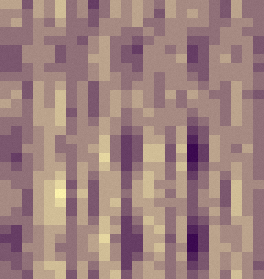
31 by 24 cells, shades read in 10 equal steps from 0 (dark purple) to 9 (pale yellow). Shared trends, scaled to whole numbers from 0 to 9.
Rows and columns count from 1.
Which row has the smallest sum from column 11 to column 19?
27
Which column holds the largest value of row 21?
6
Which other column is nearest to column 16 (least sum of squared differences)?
1
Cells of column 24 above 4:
1
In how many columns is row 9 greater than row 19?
4
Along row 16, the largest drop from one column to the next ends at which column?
18
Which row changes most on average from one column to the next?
22
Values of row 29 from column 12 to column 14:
2 3 5
